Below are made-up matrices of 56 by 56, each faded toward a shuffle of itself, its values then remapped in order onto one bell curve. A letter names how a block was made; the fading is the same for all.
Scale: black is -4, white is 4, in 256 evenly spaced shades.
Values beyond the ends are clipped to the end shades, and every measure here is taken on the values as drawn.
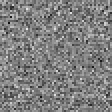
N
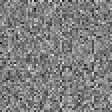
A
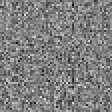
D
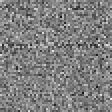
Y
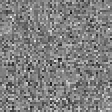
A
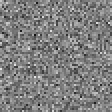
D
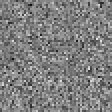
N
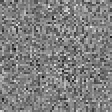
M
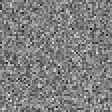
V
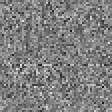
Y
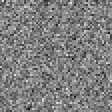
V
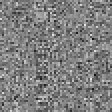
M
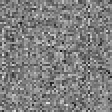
D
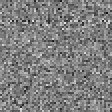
Y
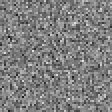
V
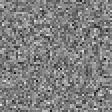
N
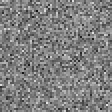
V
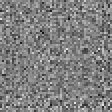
A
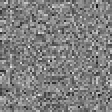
D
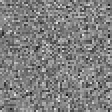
D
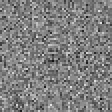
N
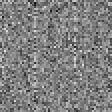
M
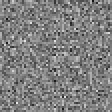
M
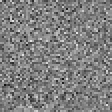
D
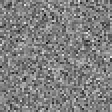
V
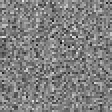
M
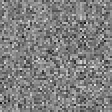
D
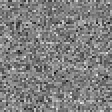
Y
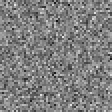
V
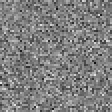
Y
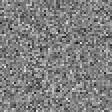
V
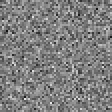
N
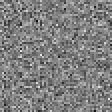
D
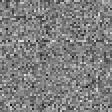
Y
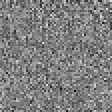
N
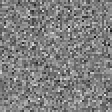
N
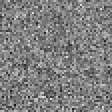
Y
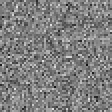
N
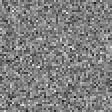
Y
